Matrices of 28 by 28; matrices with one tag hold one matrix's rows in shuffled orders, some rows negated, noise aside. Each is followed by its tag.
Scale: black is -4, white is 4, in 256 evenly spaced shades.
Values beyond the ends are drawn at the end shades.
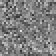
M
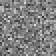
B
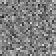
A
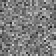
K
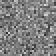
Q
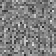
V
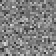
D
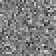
Q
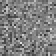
M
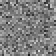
Q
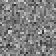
B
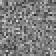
M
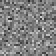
B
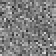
K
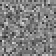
D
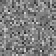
V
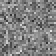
M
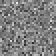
V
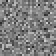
Q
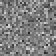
Q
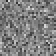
Q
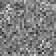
B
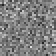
A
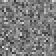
D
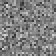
D
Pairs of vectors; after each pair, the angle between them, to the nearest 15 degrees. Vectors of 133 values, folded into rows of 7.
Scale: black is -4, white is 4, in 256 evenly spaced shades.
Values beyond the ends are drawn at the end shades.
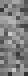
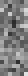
150 degrees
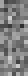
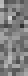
30 degrees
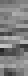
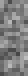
75 degrees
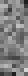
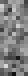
30 degrees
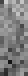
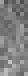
165 degrees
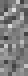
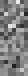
45 degrees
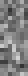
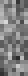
120 degrees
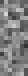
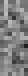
45 degrees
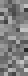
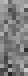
45 degrees
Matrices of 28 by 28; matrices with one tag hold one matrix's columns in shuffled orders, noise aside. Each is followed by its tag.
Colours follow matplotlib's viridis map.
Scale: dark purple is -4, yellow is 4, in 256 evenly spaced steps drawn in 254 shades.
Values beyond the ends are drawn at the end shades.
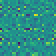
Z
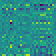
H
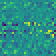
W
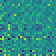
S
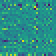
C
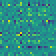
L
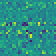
W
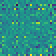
H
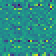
C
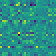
L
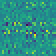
W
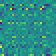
H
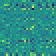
C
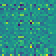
H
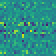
W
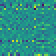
C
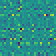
Z
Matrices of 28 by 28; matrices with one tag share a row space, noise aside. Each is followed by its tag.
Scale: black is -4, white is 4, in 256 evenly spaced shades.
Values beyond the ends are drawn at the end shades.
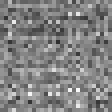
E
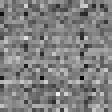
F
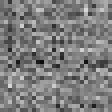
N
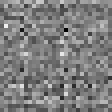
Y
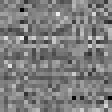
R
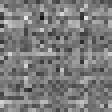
F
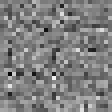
N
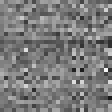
R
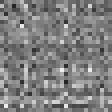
Y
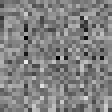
F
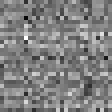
F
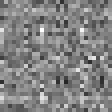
F
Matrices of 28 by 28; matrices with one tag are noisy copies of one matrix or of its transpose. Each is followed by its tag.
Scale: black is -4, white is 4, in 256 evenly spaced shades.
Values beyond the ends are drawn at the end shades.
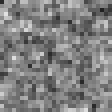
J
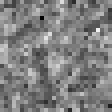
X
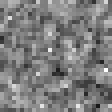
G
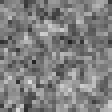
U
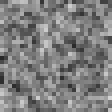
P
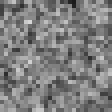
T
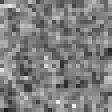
J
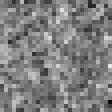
X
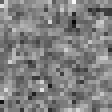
J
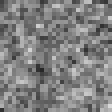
U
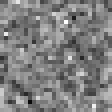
P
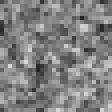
U
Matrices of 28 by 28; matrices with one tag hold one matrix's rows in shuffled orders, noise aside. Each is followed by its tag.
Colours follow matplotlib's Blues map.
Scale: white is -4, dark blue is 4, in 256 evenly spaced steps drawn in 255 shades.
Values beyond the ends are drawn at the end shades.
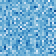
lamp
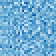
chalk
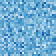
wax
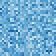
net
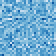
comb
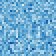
net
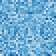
net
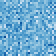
lamp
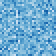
net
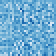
chalk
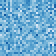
lamp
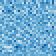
comb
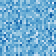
lamp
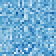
chalk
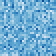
wax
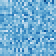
chalk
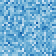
wax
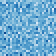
lamp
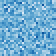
wax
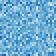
lamp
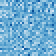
chalk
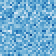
comb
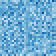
wax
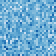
lamp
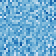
lamp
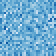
lamp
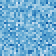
net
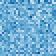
net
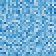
lamp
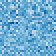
net
